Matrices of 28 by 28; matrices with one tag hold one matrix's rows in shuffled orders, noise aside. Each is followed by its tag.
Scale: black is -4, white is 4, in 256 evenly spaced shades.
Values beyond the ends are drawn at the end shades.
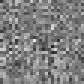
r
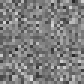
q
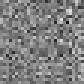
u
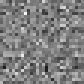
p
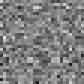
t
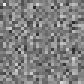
q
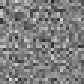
r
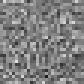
p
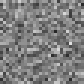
t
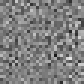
u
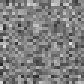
t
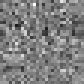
p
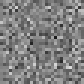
u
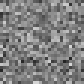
t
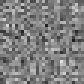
p
